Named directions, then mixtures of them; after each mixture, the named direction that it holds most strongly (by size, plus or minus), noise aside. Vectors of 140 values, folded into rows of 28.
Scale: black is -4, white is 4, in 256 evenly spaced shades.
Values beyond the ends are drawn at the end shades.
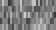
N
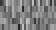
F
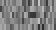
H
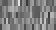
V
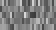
H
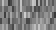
N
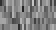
F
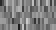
F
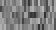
H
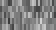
N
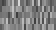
V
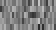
H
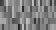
F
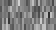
V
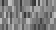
N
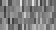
N
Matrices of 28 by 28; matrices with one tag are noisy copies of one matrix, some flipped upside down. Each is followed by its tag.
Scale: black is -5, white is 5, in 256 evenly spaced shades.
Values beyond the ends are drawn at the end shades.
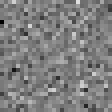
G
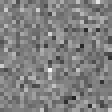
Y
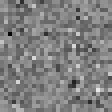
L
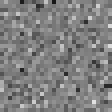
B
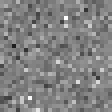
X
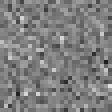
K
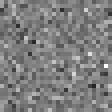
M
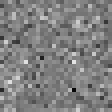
G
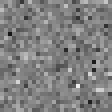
L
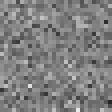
G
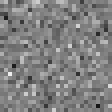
X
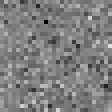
B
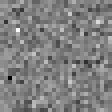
L
